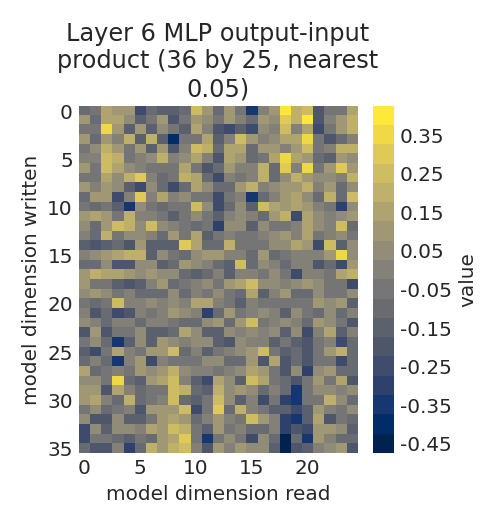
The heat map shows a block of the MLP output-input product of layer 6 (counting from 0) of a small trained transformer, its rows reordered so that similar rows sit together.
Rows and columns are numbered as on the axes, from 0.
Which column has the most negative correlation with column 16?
1
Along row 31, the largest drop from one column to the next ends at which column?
10
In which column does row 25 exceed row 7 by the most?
8
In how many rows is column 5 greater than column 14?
13
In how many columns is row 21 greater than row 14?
9
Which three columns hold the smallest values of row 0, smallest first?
15, 5, 21
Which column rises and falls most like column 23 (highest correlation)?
3
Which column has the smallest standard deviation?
17
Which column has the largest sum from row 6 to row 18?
20
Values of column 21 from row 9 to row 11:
-0.1 0 0.05
